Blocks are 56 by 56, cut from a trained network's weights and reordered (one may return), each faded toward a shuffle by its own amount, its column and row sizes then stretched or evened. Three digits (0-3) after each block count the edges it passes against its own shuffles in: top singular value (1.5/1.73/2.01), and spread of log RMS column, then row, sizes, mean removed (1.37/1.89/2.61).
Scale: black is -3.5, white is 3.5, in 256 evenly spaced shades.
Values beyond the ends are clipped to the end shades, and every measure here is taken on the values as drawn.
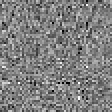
2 1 1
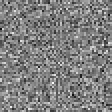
2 0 0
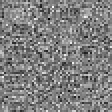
3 0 1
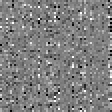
0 3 1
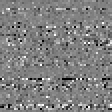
1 1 3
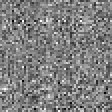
2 0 2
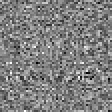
2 1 2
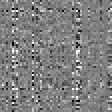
2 3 2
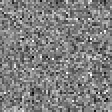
1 1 1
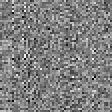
2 2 0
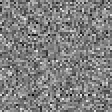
2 0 1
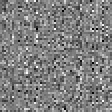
1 3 0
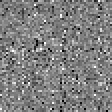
1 2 1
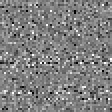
0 0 2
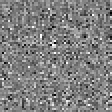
1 2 2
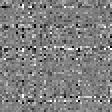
2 3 3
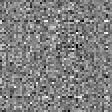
2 2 1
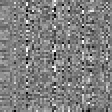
3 3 0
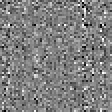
1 3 1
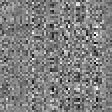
3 3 1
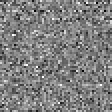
0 0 2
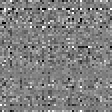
1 2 3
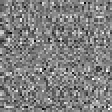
3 0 2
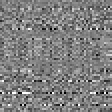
3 0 3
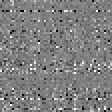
2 2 3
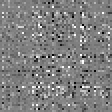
1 3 3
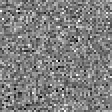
0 0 1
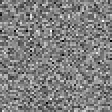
2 0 0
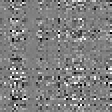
2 3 3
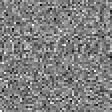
2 0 0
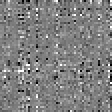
2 3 2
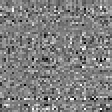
1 2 3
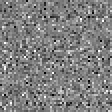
1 1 1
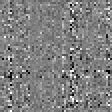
1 3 2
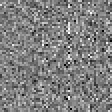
0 2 0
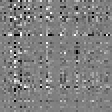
2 3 3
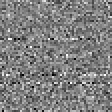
1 0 2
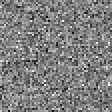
0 0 0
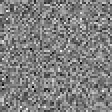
3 1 0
